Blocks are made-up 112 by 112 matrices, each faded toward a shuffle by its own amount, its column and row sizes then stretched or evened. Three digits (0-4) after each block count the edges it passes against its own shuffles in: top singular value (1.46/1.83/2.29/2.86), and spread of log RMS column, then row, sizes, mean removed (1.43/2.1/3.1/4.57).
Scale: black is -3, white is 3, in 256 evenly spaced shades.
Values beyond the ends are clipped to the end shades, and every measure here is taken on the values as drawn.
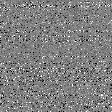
1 0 3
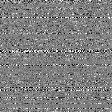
3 0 4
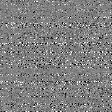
0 2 3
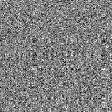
3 0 1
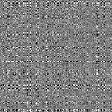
4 3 3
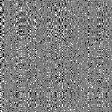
4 3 1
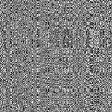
4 3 0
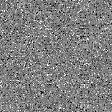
2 0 1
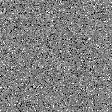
1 0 1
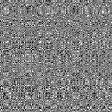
4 1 2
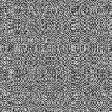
4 2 0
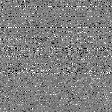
3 0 3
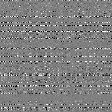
4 1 4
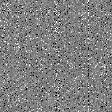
2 2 0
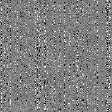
0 4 1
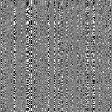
4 4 0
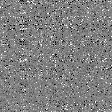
2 1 2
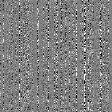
1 4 0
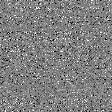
0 0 2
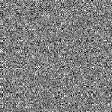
3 1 2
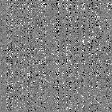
0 3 2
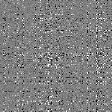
2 3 3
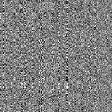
3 3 0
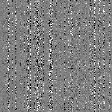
2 4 1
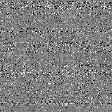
1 0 3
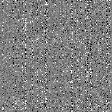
1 3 1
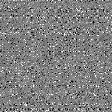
3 0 2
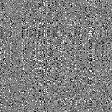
3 2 1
